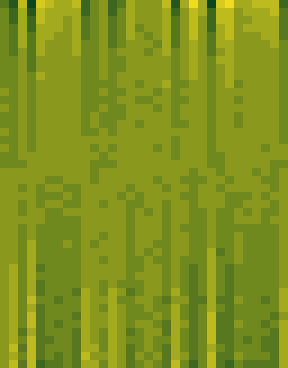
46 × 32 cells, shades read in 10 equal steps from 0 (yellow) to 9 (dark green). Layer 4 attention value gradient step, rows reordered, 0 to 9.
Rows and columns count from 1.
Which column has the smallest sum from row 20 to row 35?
4
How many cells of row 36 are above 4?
21
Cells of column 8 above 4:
20
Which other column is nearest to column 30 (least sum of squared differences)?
6
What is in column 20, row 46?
2
